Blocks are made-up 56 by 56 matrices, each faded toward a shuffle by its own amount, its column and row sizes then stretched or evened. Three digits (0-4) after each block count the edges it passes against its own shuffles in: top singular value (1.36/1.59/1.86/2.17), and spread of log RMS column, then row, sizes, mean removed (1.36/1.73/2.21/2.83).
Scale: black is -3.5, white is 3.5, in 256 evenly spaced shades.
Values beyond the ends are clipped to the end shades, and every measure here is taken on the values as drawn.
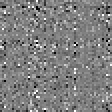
0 3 2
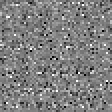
2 0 2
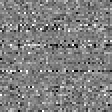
2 0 4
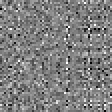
4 3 1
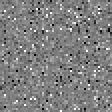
0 2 0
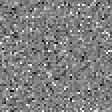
0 1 1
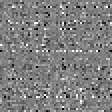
1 2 4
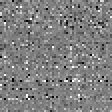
1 2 3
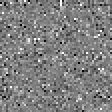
1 1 1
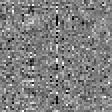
3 3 0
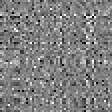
4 2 2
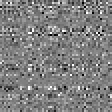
4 1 4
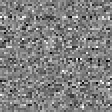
3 0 3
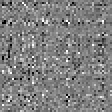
2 3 3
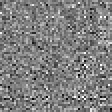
3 2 2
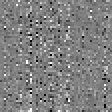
2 4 0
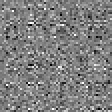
4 1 2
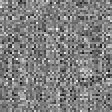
4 1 3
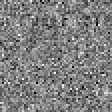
2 0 0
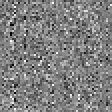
1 3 0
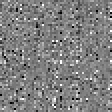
1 3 1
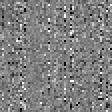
0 4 0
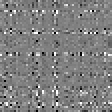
4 3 4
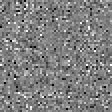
2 1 1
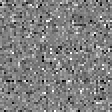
1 0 2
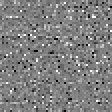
1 0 2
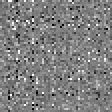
0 3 2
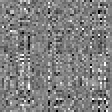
4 4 0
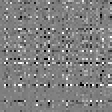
4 4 4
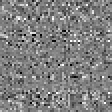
3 0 3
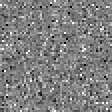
2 1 0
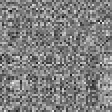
4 0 3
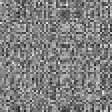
4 1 1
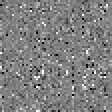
0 3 1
